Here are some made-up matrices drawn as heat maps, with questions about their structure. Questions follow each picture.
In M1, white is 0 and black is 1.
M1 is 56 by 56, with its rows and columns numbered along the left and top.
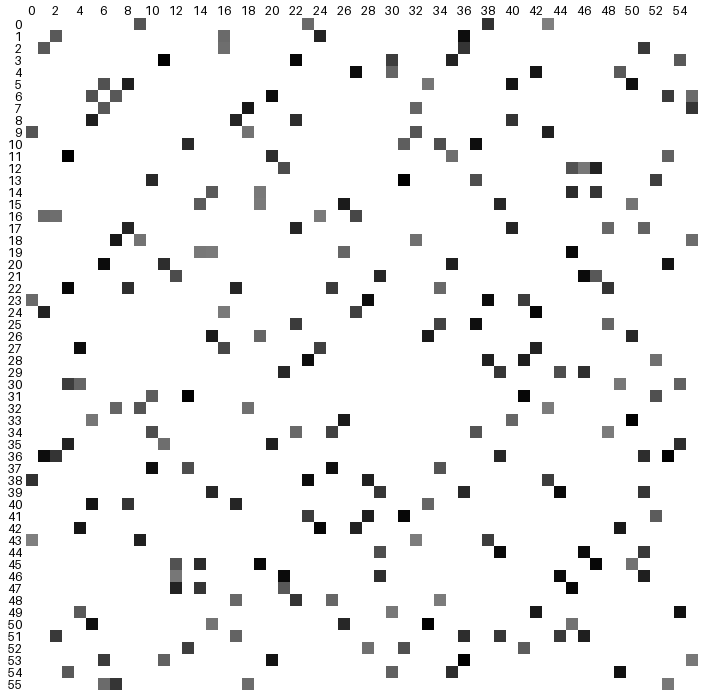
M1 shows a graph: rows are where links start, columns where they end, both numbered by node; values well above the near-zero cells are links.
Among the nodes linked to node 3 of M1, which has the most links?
node 22
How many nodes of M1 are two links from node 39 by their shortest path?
10
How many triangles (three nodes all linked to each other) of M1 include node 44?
4
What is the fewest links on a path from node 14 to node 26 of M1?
2
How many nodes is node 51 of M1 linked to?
6
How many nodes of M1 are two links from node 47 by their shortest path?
5
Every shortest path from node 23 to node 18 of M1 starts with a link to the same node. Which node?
node 0
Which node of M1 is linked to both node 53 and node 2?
node 36
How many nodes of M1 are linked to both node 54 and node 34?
0
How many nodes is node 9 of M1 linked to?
4
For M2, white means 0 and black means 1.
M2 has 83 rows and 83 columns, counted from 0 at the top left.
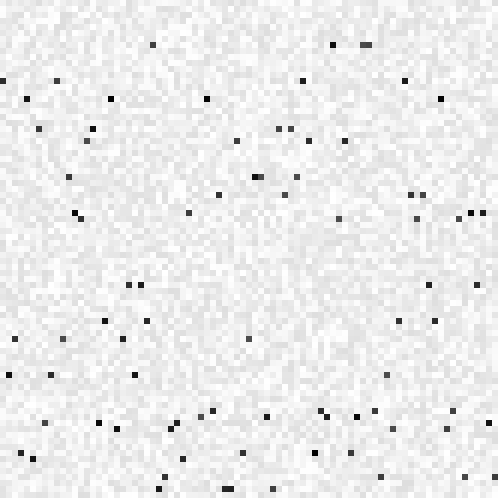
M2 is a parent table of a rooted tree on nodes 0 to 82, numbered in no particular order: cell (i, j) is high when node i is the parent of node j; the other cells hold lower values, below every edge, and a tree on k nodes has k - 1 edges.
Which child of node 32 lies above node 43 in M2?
70
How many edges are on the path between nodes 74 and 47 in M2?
2
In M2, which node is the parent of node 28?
71
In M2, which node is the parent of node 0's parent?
36
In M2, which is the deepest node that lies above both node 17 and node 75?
68
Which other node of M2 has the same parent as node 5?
30
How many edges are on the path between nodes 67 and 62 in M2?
5
